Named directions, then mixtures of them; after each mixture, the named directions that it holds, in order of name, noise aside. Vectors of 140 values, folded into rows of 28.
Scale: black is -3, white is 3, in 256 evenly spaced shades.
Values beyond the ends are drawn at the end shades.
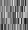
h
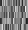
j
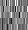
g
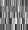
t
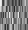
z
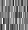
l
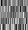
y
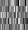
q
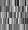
g, q.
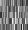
t, z.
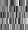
q.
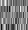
l, y.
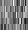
h.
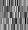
g, t.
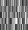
t.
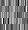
l, q.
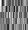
l, z.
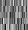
l.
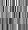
g.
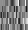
q.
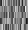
j.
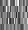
g, q, z.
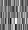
t, y.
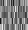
h, j, t.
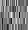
g, t, z.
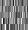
l.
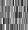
l.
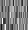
l.
